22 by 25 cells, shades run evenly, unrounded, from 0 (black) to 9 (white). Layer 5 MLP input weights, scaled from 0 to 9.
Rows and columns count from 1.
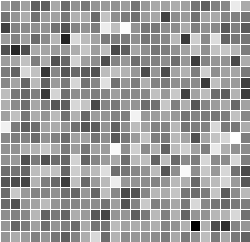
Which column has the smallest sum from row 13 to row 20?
7
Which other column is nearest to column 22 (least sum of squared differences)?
18
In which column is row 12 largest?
1
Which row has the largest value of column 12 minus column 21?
14
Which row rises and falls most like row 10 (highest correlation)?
6
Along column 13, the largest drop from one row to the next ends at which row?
4
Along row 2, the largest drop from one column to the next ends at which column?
17
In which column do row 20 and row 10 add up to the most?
8
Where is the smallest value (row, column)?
21, 20
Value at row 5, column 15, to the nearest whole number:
5
